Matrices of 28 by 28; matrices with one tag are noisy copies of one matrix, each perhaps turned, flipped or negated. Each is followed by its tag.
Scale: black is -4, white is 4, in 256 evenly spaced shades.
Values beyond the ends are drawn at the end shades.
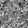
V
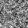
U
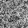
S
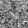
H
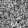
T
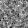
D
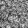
S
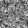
V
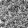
S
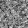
D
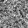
U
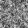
V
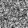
T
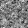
V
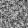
D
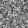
U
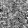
H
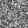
T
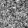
H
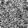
S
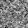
U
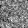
S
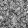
H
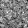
S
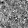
S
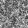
H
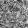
S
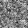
V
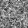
T
